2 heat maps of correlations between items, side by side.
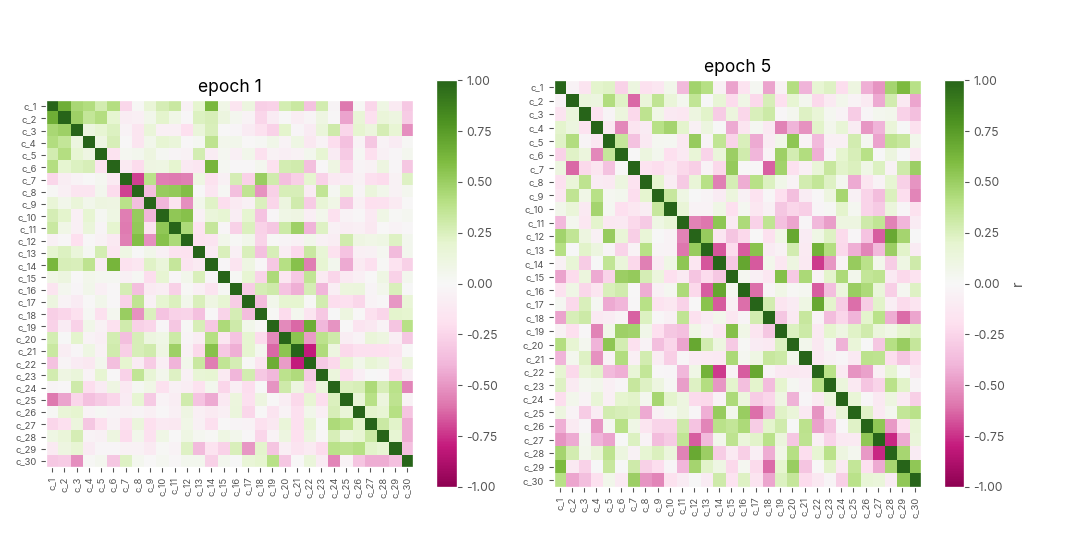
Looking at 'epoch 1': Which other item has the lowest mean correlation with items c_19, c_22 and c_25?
c_21
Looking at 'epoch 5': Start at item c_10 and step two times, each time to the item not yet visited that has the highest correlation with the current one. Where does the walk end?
c_9
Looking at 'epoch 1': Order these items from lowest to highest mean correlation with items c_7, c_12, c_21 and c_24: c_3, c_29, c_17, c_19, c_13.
c_19, c_13, c_17, c_3, c_29
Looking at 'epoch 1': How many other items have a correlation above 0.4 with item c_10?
3
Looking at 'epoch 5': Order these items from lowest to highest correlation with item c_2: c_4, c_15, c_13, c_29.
c_15, c_29, c_13, c_4
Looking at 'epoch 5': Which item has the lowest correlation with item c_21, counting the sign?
c_4
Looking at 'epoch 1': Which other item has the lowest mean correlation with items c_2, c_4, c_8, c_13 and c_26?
c_18
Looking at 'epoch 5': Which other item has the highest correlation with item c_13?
c_22
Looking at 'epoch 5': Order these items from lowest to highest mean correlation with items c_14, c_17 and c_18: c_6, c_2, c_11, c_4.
c_6, c_4, c_2, c_11
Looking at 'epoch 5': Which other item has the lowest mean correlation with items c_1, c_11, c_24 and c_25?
c_17
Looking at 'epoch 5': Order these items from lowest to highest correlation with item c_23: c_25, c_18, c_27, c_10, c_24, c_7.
c_18, c_27, c_25, c_10, c_24, c_7
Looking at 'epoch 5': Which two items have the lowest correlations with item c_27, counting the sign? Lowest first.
c_28, c_12
